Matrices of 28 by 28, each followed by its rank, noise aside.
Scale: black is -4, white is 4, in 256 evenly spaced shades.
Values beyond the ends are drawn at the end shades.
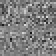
five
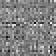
three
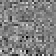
four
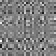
three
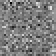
five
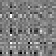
two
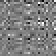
three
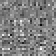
four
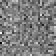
five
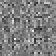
four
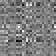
three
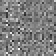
five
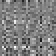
four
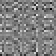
three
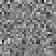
four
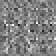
five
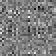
four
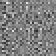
three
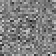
five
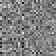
four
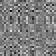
two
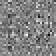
five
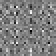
two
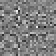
four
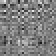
two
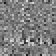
five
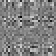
three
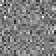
five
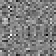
five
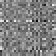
three
